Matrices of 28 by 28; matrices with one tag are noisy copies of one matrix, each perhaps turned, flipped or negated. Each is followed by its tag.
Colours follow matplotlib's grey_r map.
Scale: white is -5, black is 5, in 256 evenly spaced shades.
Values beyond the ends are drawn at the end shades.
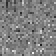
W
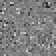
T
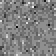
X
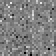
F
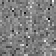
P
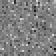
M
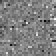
M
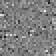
M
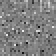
W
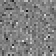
P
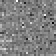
W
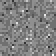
P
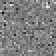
T
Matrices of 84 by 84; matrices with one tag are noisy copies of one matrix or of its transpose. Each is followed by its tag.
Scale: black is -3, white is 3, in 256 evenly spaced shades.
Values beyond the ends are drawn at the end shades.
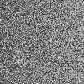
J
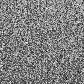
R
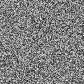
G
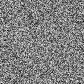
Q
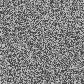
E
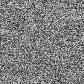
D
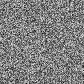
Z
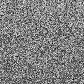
R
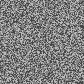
G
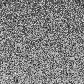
J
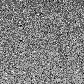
J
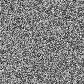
E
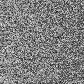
R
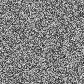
Q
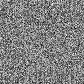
Z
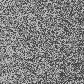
R
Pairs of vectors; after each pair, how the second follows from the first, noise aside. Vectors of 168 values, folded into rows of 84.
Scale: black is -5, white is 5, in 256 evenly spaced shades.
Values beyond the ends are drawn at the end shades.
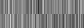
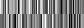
reversed, negated, scaled up.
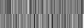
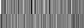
reversed, partly zeroed.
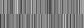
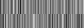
reversed, negated.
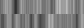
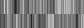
copied.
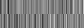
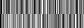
wrapped around, scaled up.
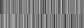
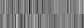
reversed, partly zeroed.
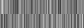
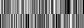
wrapped around, scaled up.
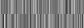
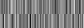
copied.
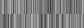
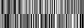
wrapped around, scaled up.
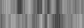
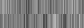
reversed, partly zeroed.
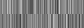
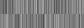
wrapped around, shrunk.
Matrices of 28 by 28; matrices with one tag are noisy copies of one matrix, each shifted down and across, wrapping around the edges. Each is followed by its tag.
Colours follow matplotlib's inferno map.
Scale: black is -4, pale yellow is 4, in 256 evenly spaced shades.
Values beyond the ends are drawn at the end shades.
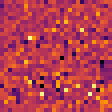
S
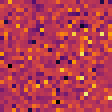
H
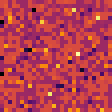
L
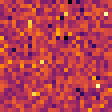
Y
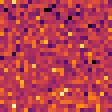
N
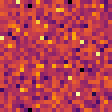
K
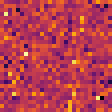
Y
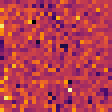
Y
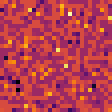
K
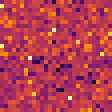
N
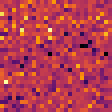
N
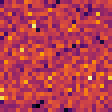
N
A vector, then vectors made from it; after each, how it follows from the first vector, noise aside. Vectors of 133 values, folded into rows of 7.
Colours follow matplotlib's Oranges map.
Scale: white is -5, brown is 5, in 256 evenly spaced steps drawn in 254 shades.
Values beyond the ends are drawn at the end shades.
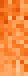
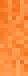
shrunk.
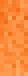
shrunk.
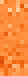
wrapped around, negated, partly zeroed.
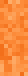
wrapped around, negated, shrunk.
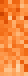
copied.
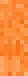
wrapped around, negated, shrunk.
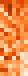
reversed, negated, scaled up.
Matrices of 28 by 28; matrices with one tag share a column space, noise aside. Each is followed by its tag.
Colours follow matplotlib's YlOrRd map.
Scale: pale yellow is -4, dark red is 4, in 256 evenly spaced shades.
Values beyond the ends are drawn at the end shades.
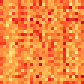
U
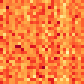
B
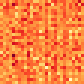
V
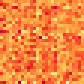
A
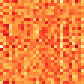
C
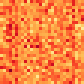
C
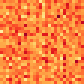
B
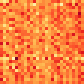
V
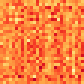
U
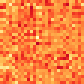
V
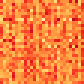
C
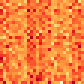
A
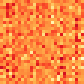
B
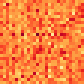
B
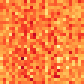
B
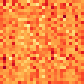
V
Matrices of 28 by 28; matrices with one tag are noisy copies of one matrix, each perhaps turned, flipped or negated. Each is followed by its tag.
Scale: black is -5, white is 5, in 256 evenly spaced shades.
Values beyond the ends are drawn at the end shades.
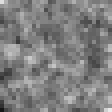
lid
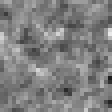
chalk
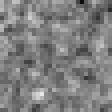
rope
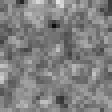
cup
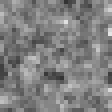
chalk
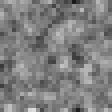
chalk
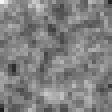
lid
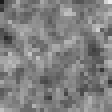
lid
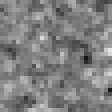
cup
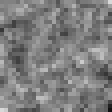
lid
